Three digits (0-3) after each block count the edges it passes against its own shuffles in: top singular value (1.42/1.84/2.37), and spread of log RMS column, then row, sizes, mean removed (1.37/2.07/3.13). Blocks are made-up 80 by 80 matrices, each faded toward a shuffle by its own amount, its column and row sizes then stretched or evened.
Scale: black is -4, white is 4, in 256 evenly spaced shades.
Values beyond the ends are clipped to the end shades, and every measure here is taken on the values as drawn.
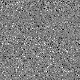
0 0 2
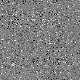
1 1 2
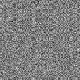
3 0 0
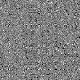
2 1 1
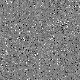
0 1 1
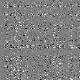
1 2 2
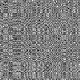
3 1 1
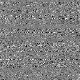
1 0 3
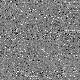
1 0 1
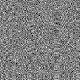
3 1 0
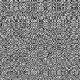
3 0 2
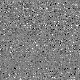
0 0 2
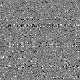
2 0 2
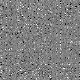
0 2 1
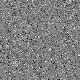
1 0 0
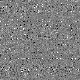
0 1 2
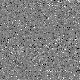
1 0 1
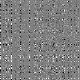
2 3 2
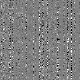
2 3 1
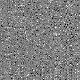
2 1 0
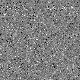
0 0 1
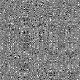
2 1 0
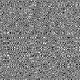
3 0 2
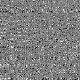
2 0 2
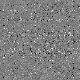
0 1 2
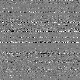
1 0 3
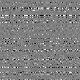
3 0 3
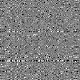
3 1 2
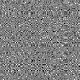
3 0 2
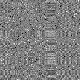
3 0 0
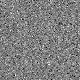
1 0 0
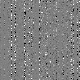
1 3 0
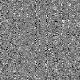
2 2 1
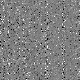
1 2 0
